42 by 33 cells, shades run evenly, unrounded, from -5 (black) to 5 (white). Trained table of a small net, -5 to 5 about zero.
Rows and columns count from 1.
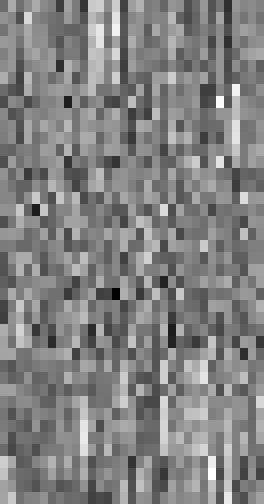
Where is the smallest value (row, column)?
25, 15
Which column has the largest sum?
11
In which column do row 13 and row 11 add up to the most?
30
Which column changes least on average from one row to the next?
32
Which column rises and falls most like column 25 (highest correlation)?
24
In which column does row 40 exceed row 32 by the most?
27
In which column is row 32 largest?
26
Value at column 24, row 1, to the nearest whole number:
-2
